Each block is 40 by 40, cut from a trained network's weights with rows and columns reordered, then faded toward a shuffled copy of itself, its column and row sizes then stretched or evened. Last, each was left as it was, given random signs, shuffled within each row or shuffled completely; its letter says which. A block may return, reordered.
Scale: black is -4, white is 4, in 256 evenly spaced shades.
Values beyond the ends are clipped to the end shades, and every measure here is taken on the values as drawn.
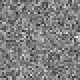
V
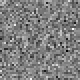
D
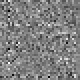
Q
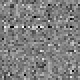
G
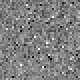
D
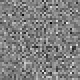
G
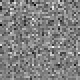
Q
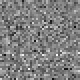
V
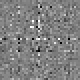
Q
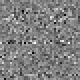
V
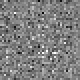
Q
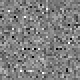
V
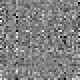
Q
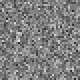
D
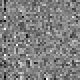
G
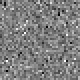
D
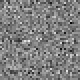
V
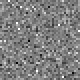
D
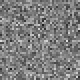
Q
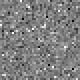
D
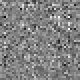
Q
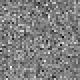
D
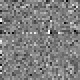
Q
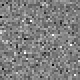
D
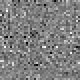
V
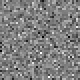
D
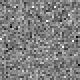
D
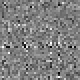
Q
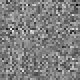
G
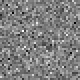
D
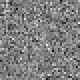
D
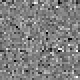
V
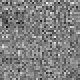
G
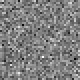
D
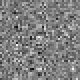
G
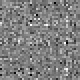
Q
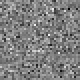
V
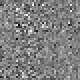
Q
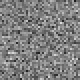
D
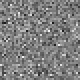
V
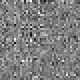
G
